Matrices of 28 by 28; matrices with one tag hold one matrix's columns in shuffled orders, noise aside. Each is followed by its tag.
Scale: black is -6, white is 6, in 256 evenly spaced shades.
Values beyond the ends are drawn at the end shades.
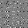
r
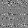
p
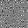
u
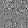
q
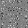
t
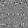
p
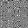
u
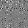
q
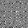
r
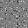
t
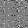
u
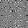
u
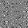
r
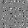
t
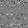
p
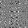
r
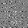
r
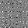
r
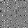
u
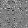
q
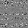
p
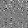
q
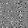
r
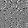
q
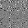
q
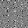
u
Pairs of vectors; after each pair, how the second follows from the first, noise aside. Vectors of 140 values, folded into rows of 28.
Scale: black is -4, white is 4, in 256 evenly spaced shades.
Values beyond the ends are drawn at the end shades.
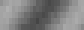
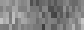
wrapped around, negated, partly zeroed.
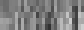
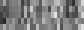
wrapped around, negated.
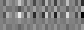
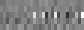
negated, partly zeroed.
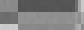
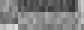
copied.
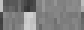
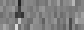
wrapped around, negated, partly zeroed.
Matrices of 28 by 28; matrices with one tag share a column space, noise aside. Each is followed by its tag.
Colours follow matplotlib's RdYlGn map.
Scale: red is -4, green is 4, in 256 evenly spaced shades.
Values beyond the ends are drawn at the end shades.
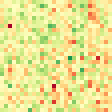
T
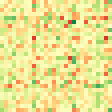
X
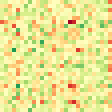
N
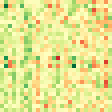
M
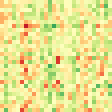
T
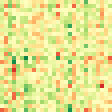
T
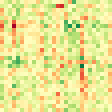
M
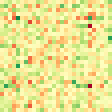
X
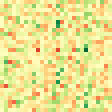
N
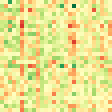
M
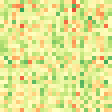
M
